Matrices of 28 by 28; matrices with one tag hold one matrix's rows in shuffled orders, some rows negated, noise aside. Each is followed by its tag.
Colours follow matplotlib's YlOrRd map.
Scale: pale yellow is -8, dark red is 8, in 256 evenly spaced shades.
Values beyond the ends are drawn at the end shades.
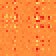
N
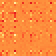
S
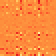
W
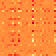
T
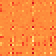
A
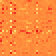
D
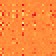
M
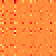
S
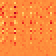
S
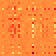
T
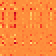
S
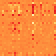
T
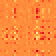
N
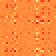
N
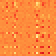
N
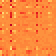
D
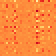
N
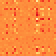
N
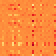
T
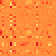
D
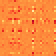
T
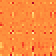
A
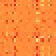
N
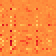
D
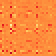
D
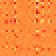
N
